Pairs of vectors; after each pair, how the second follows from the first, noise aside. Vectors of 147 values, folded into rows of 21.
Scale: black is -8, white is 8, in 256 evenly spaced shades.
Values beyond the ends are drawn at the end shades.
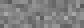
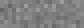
wrapped around, shrunk.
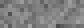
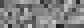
scaled up.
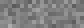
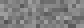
wrapped around.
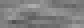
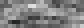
scaled up.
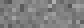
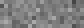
reversed.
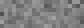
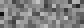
scaled up.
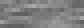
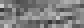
reversed, negated, scaled up.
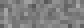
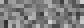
reversed, negated, scaled up.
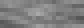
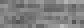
wrapped around, negated.
